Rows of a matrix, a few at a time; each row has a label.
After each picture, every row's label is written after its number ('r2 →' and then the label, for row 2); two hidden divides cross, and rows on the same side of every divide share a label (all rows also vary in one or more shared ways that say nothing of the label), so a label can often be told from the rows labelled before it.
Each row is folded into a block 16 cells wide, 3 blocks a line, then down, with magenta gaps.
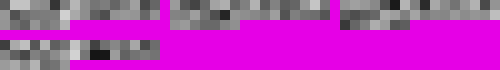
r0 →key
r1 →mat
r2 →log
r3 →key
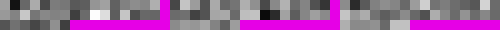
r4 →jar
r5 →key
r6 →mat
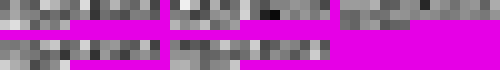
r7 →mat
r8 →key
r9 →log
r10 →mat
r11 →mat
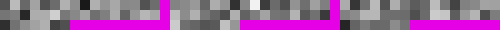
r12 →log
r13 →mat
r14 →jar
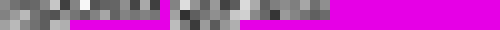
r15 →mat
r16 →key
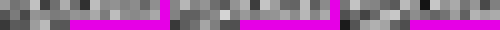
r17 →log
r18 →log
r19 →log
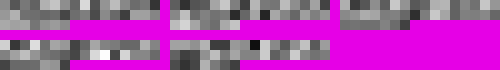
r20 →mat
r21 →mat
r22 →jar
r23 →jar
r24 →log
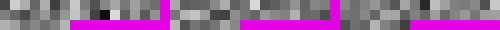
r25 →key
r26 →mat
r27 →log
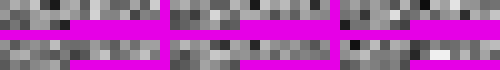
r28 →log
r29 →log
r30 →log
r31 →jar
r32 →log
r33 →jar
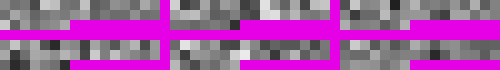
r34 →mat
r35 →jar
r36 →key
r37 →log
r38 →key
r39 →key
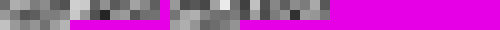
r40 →key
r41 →mat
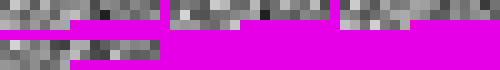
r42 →key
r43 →mat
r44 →key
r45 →key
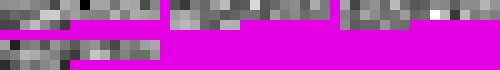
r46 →log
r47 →mat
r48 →jar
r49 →jar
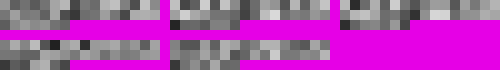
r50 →jar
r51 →jar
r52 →jar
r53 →log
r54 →jar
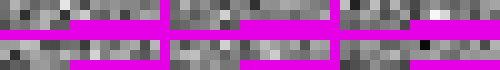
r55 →log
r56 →log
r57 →jar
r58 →log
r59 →jar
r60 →log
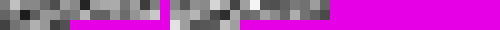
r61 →log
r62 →mat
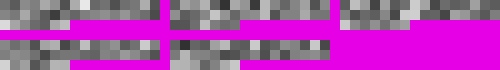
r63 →mat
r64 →log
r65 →key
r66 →mat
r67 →mat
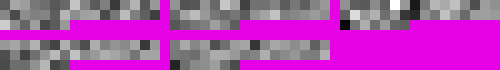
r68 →key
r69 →jar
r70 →jar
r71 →log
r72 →log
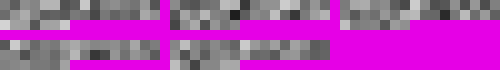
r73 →mat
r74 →jar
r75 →key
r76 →key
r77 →key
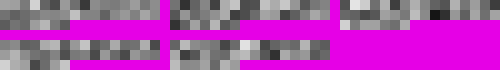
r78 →log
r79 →jar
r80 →key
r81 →mat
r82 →key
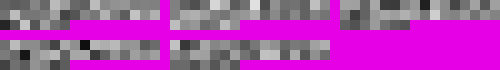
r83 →jar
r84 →mat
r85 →log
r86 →log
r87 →jar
